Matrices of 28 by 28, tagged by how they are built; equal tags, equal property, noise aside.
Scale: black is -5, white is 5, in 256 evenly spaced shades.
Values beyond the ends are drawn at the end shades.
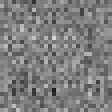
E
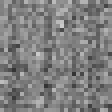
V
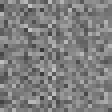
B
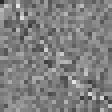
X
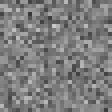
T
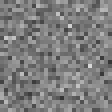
T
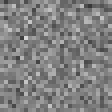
B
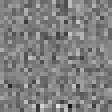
E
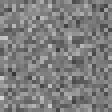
B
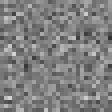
E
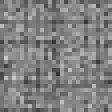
V
